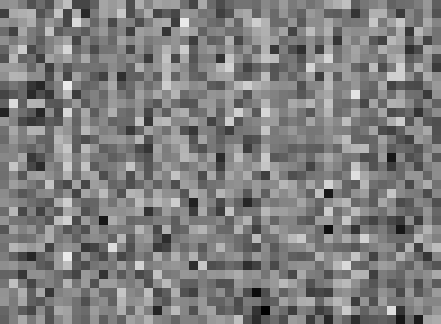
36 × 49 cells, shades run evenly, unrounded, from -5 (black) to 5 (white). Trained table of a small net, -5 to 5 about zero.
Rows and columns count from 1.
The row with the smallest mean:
36
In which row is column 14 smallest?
9
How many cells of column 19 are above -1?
29
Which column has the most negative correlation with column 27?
44
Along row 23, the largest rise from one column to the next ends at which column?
23
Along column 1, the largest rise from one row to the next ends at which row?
14
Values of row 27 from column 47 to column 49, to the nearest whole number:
2 1 0
